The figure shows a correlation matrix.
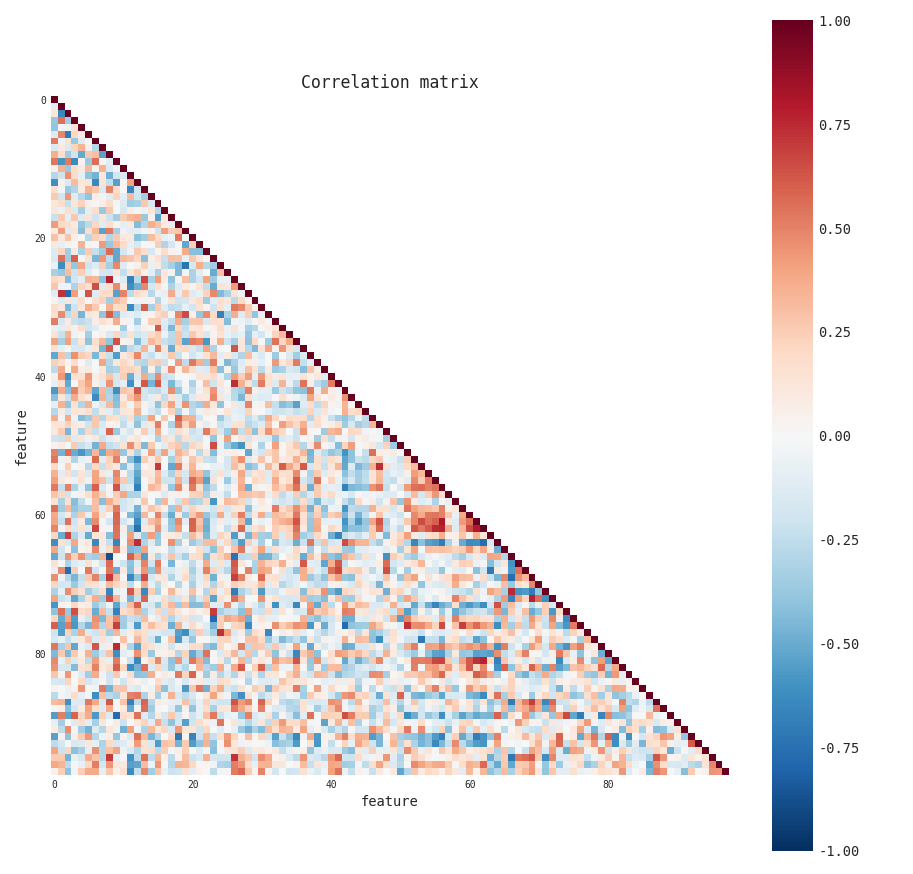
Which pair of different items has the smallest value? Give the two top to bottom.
8, 66
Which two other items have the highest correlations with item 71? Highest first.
66, 11
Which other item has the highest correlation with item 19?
31
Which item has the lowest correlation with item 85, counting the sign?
19
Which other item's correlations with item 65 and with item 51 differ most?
91
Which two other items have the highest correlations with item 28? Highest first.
1, 5
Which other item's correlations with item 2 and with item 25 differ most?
92
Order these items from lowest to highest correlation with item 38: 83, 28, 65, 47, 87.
87, 65, 28, 47, 83
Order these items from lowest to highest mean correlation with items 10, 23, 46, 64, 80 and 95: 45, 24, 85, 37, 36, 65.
24, 65, 85, 36, 45, 37
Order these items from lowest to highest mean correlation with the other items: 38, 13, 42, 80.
42, 80, 38, 13
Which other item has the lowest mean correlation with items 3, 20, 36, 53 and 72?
78
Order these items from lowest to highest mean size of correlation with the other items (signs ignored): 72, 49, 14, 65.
49, 14, 65, 72
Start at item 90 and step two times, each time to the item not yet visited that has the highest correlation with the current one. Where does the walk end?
77
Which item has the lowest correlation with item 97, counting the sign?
11
